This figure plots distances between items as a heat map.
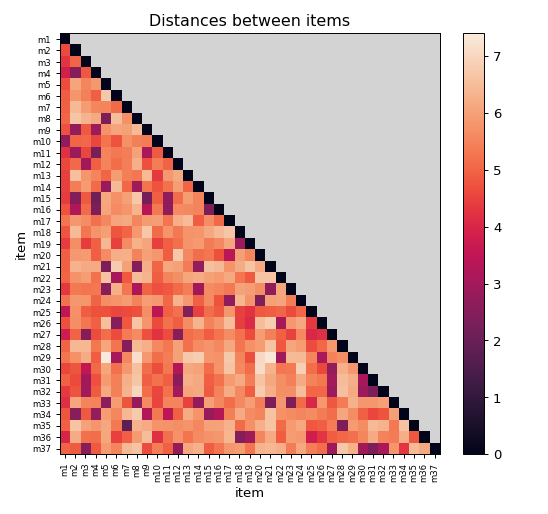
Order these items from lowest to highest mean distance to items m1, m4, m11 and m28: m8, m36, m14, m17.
m36, m14, m17, m8
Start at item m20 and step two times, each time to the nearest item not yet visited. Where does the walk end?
m17
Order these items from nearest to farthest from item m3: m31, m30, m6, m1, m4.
m31, m30, m1, m4, m6
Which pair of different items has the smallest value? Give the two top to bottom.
m7, m35
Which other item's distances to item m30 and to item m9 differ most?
m15
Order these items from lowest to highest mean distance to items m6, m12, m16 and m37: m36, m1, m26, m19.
m26, m1, m19, m36
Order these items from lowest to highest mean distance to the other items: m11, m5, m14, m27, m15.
m27, m11, m15, m14, m5
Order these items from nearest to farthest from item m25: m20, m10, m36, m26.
m10, m36, m26, m20
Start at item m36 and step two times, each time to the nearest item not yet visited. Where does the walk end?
m19
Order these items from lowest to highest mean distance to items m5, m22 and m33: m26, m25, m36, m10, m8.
m8, m25, m10, m26, m36
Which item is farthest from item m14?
m29
